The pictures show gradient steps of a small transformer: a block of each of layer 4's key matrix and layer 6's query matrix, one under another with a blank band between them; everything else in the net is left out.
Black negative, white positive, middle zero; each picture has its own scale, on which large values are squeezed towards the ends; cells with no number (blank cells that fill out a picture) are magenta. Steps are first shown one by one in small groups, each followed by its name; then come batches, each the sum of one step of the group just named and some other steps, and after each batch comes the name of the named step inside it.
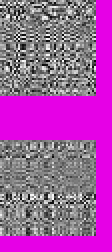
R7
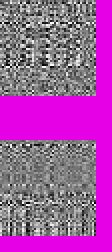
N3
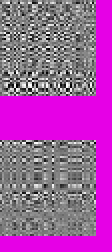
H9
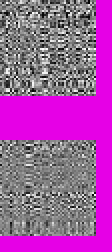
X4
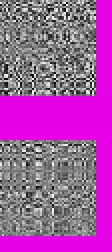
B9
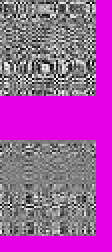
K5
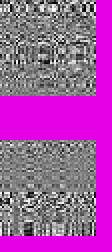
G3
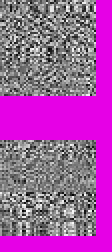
G3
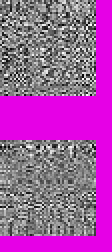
X4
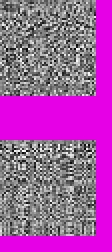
N3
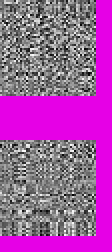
N3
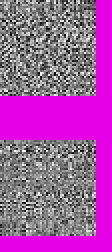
B9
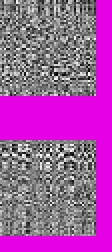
N3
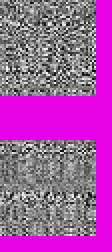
R7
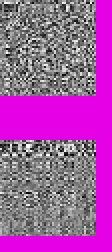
K5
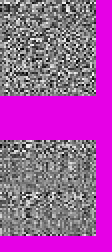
R7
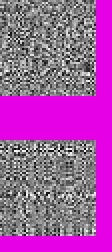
R7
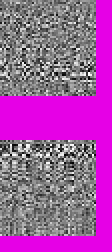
N3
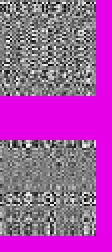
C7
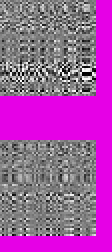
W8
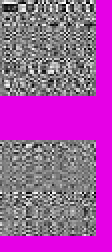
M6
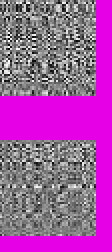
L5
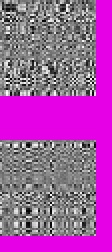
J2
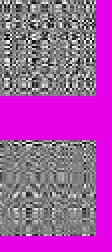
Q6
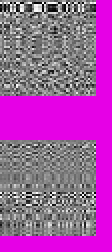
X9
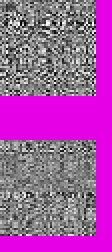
J2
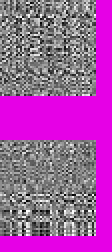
L5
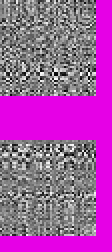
W8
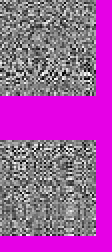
J2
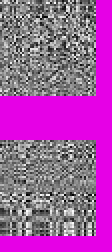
X9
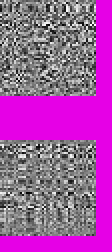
X9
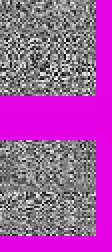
Q6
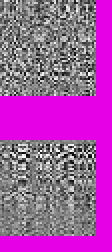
J2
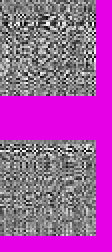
L5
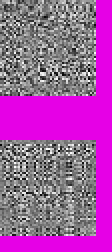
M6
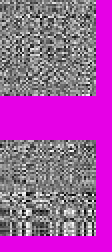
X9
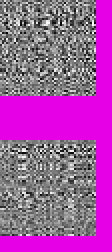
W8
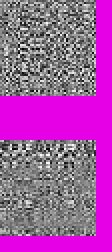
W8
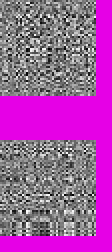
L5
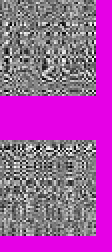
C7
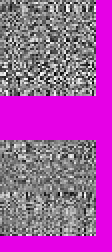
J2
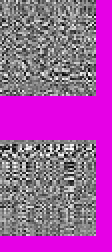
L5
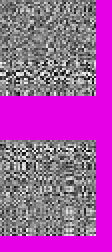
J2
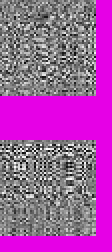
C7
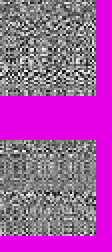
C7
